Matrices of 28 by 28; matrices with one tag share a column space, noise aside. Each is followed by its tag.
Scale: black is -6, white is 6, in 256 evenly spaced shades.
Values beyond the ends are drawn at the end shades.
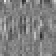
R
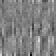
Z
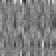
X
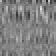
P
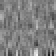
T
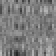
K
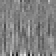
Z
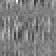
R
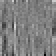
Z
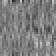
X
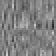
T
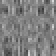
K
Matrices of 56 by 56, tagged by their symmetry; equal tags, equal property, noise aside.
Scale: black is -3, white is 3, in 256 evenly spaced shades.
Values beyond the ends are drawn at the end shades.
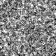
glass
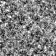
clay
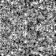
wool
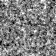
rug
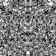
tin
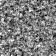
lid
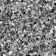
rug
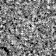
clay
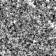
clay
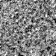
glass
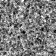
lid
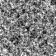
clay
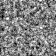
lid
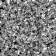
rug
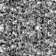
wool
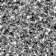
lid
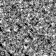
clay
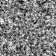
rug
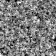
clay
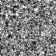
rug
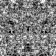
tin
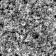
glass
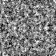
wool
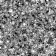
glass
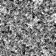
clay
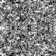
wool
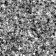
rug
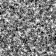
lid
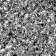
lid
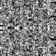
wool
